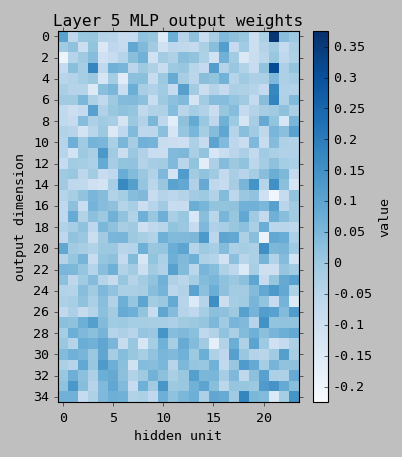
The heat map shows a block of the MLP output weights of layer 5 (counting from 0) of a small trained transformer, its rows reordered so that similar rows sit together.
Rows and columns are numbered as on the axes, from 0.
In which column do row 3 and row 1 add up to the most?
21
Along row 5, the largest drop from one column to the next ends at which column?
22
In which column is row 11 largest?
4
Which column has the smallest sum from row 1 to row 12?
0
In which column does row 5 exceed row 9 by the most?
5
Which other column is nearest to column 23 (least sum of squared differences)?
16
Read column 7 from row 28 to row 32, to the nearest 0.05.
-0.05 0 0 -0.1 -0.05
